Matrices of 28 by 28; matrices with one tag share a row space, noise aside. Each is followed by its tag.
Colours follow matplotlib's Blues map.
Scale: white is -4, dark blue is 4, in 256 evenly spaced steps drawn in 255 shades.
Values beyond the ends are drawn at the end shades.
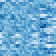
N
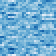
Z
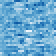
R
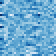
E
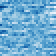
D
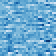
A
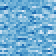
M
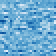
M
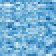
A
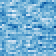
Z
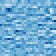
A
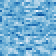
R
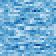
R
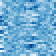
E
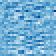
R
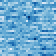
Z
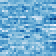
D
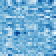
A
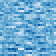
R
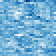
R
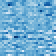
A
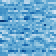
D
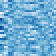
E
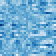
N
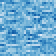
Z
